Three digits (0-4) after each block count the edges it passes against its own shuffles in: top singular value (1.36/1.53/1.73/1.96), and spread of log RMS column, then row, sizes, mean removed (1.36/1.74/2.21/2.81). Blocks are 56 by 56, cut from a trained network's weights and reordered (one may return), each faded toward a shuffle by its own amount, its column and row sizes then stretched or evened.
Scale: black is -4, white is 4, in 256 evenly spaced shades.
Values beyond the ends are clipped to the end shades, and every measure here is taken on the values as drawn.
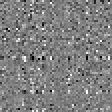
3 3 2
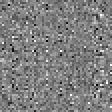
3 3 0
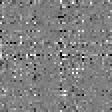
3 3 3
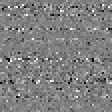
0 0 4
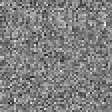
4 1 0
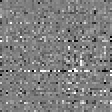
3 3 4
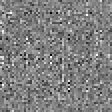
0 3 2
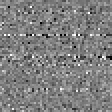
3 0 3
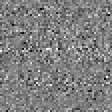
2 1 3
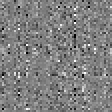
3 4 2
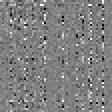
2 4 1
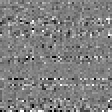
3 2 4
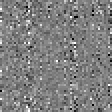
0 4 2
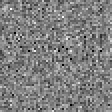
0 0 1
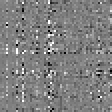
1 4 3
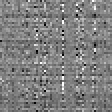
3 4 0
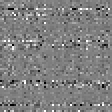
1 2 4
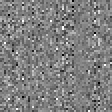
0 4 0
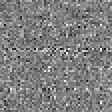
2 2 2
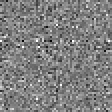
1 2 1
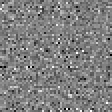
3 0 2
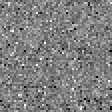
0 0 1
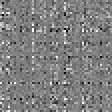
2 4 3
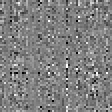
3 4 2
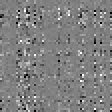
1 4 3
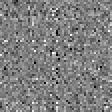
4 2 1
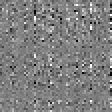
1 4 3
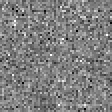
0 0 1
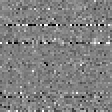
4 0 3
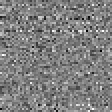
4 0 3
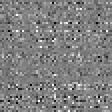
1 2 4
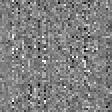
1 3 1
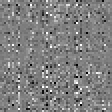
0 4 3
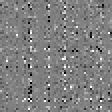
2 4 2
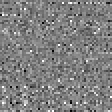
3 1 3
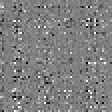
2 3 3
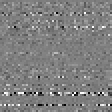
3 0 4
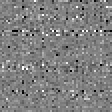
2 2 3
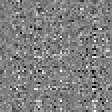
3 3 2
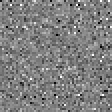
1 1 2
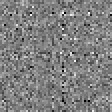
0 2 2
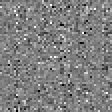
0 3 1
